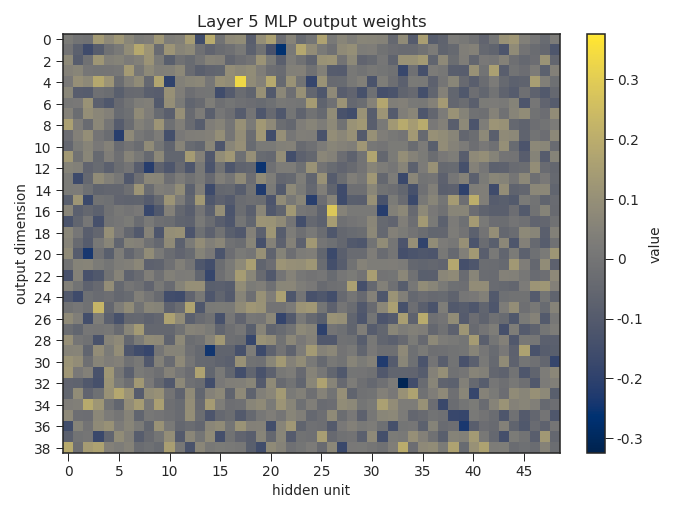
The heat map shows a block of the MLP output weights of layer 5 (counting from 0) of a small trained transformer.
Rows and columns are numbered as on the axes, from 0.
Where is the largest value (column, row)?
17, 4
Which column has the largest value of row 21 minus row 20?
2
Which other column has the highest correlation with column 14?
19
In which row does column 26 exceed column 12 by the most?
16
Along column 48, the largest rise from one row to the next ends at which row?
31
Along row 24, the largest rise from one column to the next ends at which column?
32
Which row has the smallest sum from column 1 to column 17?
12
